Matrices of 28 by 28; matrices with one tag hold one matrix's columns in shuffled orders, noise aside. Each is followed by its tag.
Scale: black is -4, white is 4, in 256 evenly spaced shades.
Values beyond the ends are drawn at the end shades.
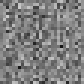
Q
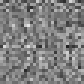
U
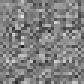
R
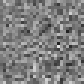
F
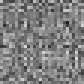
U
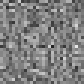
U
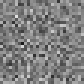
F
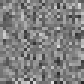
Q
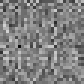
U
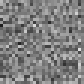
F
